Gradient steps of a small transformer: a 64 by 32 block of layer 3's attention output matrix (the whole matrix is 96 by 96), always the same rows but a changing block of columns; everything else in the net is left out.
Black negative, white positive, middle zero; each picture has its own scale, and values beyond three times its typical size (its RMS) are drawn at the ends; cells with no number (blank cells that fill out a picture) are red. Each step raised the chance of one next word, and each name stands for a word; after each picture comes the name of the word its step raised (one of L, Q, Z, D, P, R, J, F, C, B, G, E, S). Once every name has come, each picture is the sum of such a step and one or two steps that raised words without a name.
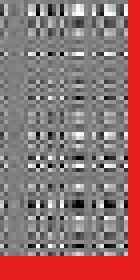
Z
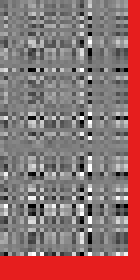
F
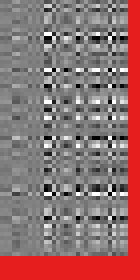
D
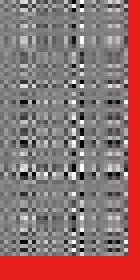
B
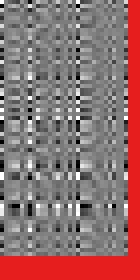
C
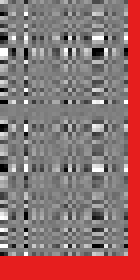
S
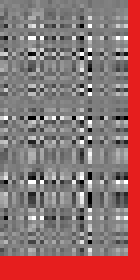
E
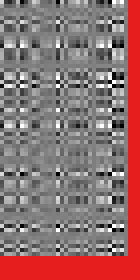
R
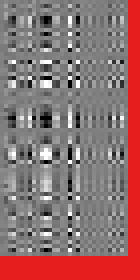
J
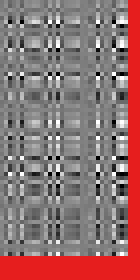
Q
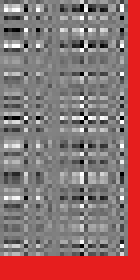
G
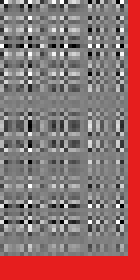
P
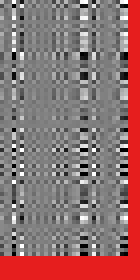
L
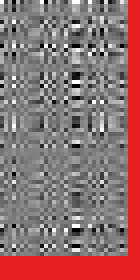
R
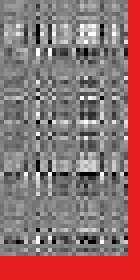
B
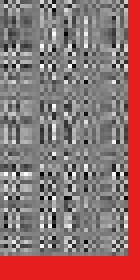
B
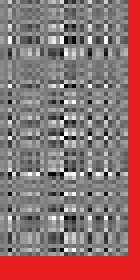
B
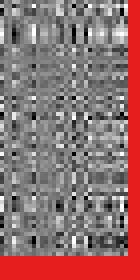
Z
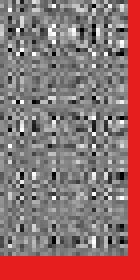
G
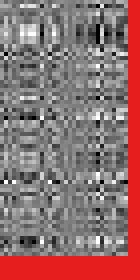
E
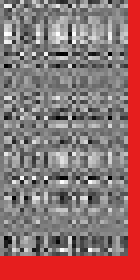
E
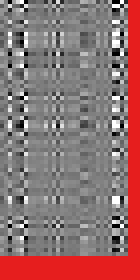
R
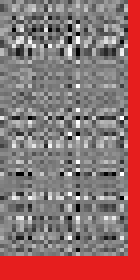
G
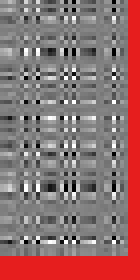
D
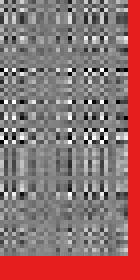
D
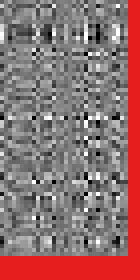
E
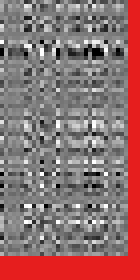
P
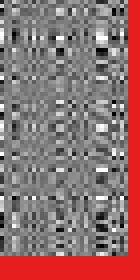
S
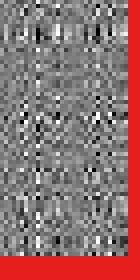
S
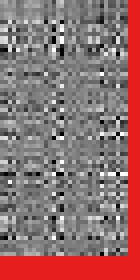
Q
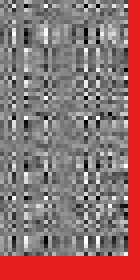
F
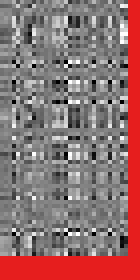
J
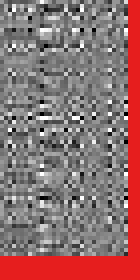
G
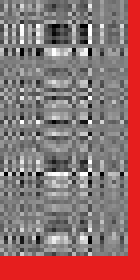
B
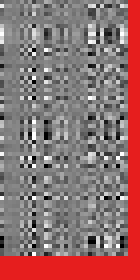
Z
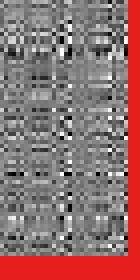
L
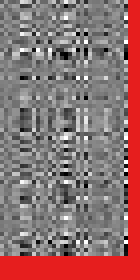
L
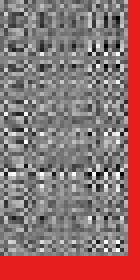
B
